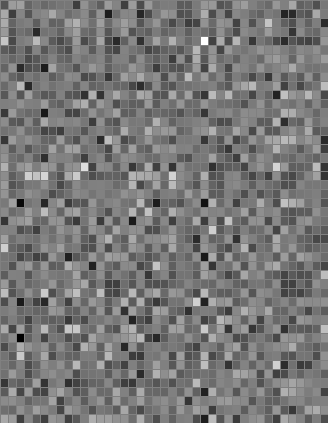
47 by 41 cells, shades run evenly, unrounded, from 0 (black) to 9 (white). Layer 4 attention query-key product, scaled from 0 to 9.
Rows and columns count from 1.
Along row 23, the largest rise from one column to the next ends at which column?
27
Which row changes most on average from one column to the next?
5
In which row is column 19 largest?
24
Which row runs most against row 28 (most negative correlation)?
25
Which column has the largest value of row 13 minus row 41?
36
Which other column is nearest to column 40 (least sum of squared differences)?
7
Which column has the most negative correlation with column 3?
18
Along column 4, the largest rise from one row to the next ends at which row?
11
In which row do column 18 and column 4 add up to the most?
20
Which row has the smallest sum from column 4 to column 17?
43
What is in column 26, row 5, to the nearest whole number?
9
